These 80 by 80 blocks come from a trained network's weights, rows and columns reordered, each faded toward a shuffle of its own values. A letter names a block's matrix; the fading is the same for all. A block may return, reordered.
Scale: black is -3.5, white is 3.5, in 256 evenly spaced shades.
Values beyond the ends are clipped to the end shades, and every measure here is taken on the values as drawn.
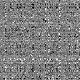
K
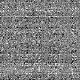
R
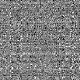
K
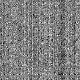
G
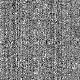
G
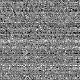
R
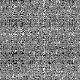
K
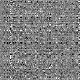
K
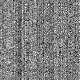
G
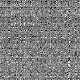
K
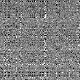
K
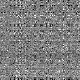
K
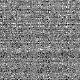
R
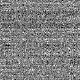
K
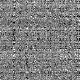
R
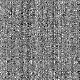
G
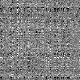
K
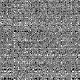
K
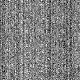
G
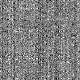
G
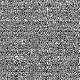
K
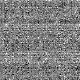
R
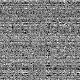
R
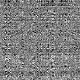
R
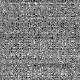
R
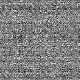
K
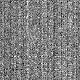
G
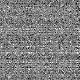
R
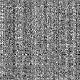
G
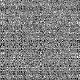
R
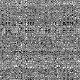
K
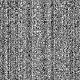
G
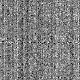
G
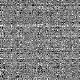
R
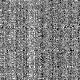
G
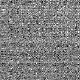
K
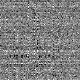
K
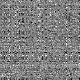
K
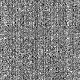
G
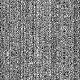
G
